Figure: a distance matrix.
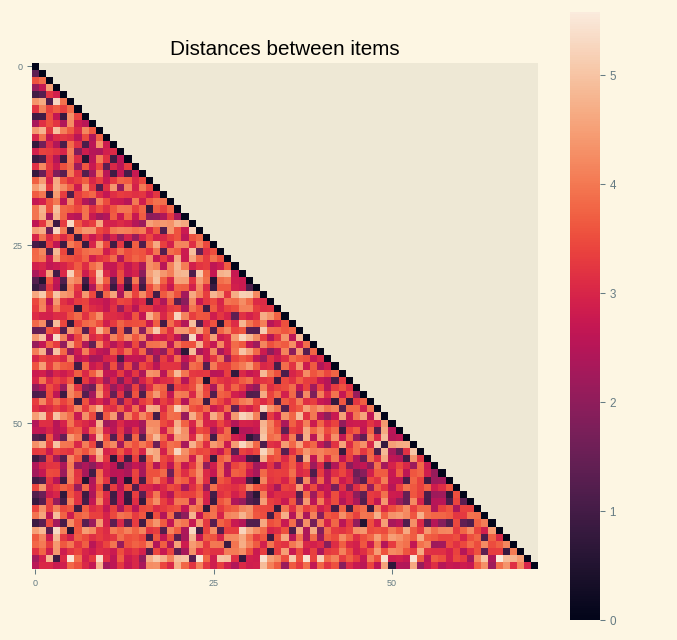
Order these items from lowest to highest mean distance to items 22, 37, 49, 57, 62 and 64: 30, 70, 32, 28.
30, 70, 28, 32
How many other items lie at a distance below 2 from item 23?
6
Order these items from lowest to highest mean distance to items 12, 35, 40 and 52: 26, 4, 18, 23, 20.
4, 18, 26, 23, 20
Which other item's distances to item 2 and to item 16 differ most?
20
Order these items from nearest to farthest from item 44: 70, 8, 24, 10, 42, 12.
24, 42, 12, 10, 8, 70
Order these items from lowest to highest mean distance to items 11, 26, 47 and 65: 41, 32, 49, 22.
41, 49, 32, 22
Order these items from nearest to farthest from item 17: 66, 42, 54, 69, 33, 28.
42, 33, 66, 28, 54, 69
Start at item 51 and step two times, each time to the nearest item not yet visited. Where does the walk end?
43
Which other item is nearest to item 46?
64
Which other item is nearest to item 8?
57
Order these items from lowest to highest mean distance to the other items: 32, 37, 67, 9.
37, 67, 9, 32
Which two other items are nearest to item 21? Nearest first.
40, 38
